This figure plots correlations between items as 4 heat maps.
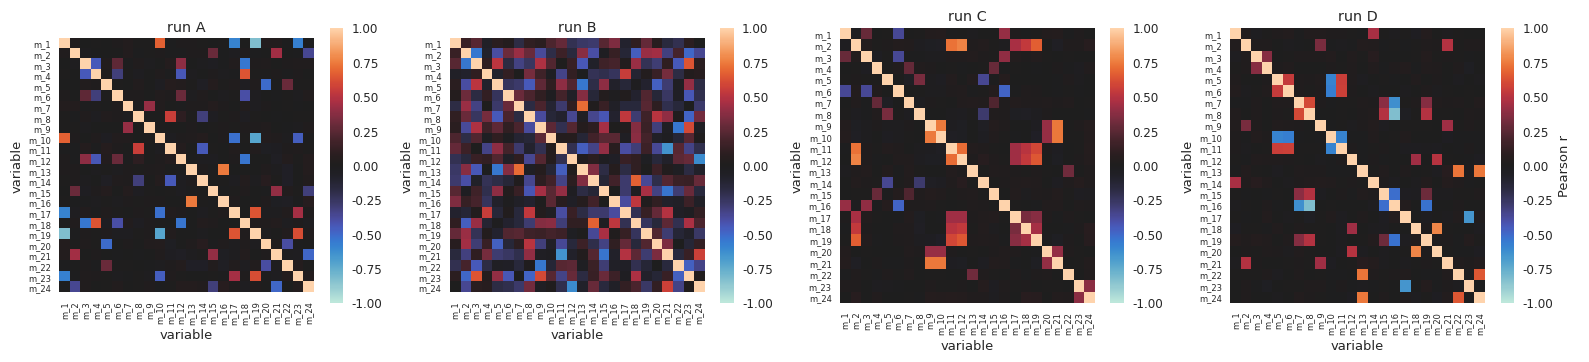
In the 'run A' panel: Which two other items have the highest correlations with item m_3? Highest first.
m_12, m_6
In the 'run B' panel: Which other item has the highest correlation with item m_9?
m_23
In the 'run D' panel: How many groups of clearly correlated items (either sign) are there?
8
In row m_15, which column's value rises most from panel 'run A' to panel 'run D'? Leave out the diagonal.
m_8
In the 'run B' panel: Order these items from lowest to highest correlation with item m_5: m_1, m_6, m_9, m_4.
m_6, m_4, m_1, m_9
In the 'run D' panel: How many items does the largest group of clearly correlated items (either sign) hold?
5
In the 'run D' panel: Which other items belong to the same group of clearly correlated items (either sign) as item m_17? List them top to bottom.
m_23
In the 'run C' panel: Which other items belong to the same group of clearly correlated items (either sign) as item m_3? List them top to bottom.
m_1, m_6, m_16
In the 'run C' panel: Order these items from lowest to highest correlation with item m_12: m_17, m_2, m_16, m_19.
m_16, m_17, m_19, m_2
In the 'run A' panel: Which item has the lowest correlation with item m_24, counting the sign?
m_21
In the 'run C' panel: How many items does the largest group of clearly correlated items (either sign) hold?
6
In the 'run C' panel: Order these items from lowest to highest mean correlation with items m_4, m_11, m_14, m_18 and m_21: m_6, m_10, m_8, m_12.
m_8, m_6, m_10, m_12
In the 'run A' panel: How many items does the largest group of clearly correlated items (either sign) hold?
5
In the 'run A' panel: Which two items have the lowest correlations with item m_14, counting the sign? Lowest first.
m_11, m_8
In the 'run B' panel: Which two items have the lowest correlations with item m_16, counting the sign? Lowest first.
m_17, m_4
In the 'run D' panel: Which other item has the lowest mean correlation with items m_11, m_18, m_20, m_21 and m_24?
m_10
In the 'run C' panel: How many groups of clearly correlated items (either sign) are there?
7
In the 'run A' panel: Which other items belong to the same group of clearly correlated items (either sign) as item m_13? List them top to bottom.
m_16
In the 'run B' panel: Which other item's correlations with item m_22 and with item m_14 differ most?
m_18
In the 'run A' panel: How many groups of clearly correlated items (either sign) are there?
7
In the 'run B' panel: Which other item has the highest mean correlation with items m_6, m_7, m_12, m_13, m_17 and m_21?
m_4
